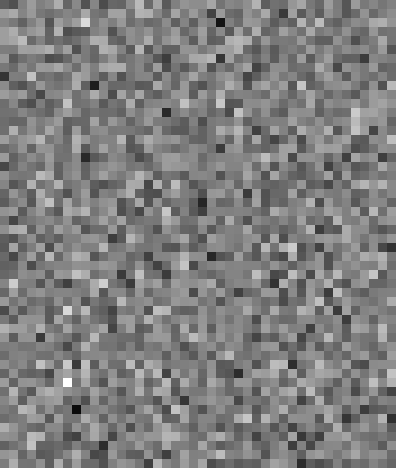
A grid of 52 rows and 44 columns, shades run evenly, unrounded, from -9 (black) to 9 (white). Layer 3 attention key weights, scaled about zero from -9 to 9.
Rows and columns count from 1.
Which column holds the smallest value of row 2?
32
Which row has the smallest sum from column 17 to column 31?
23
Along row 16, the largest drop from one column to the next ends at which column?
15
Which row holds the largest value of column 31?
41
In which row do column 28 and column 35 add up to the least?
9
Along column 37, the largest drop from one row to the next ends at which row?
33
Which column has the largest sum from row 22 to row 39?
10
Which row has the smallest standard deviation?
40
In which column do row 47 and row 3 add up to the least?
25
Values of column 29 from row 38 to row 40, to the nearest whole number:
-4 0 0
